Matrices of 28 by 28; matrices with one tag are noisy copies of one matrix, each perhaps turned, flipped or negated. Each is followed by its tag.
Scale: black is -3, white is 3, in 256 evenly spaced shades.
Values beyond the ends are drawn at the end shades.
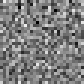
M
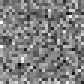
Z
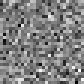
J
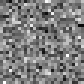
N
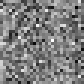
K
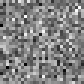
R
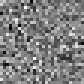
M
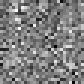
Z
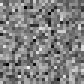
N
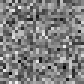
Z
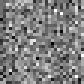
K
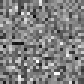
M
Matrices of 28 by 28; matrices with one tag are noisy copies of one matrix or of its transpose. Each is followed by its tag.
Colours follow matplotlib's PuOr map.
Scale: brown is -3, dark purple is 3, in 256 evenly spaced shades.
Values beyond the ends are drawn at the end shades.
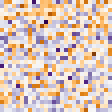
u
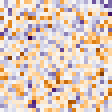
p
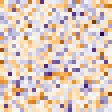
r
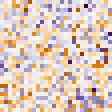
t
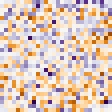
p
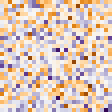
u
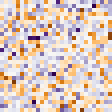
p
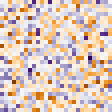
p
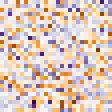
p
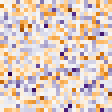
r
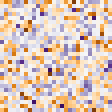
r
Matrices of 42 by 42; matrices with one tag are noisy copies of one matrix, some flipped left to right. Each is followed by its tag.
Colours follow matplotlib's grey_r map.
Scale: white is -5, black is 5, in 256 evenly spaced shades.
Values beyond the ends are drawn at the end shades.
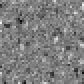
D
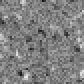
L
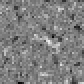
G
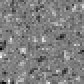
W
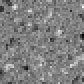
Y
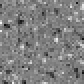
D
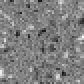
L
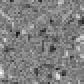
L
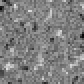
Y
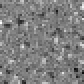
D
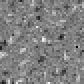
W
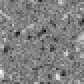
L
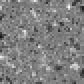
Y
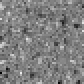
D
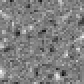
L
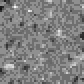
Y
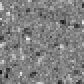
D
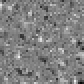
W
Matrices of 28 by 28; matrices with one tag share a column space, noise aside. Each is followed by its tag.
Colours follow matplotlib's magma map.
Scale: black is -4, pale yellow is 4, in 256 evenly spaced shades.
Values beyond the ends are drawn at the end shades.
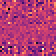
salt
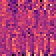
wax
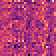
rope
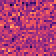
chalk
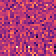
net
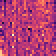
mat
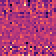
salt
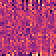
wax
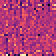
wax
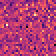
chalk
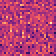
net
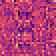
rope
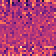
salt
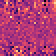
salt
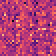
rope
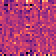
wax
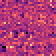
net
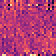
wax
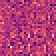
net
